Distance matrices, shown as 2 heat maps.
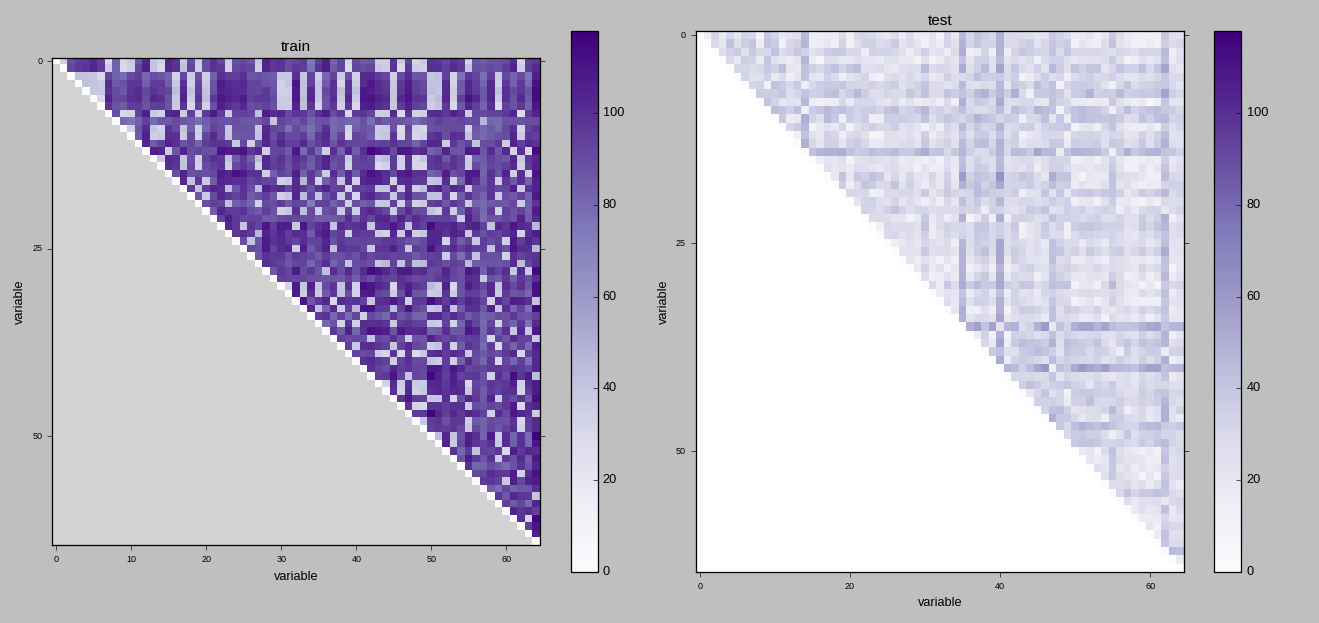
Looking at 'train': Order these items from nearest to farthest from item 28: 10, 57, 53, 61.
61, 57, 53, 10
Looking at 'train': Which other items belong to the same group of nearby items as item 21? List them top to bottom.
54
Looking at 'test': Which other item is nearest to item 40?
47
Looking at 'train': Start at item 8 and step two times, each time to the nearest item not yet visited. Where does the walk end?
57
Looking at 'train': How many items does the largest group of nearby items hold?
19
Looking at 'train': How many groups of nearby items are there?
8
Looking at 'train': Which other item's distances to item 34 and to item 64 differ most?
41
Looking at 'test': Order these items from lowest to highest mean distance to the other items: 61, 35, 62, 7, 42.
61, 42, 7, 62, 35
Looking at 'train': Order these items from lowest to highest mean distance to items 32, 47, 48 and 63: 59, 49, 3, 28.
49, 28, 59, 3
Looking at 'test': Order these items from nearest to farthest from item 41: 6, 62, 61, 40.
6, 61, 62, 40
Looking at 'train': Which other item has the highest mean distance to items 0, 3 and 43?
64
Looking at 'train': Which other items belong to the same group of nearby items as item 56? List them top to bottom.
11, 24, 26, 52, 60
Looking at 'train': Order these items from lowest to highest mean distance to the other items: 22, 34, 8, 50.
50, 8, 34, 22
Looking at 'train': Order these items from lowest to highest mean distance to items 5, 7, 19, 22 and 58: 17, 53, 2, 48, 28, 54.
48, 17, 2, 53, 54, 28
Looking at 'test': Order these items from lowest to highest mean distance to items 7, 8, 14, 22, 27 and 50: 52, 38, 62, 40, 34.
34, 52, 38, 62, 40
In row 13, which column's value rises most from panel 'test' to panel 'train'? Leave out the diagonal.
12
